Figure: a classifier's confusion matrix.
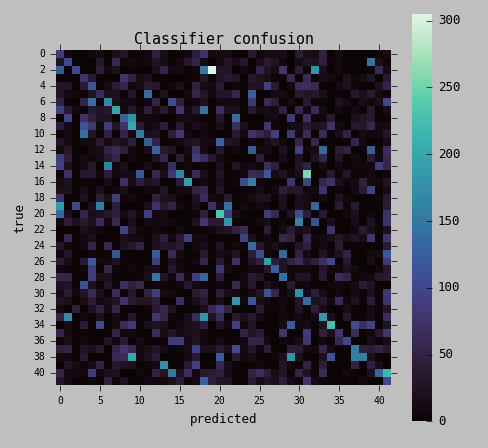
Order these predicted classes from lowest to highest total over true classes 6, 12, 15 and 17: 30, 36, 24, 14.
36, 30, 14, 24
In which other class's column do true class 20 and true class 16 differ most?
24
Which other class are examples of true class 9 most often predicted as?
3
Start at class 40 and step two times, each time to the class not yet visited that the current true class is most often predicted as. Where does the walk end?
18
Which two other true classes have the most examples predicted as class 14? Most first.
40, 6
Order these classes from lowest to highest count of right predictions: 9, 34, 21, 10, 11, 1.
1, 11, 10, 21, 9, 34
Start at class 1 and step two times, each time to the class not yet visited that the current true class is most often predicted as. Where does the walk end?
13
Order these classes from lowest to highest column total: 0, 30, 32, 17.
32, 17, 30, 0
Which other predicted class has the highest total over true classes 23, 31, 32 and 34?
22
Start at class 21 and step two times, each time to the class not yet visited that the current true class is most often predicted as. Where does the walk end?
26
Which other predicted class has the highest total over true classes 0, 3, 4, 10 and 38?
29
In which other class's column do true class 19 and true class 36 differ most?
0
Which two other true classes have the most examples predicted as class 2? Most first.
19, 32
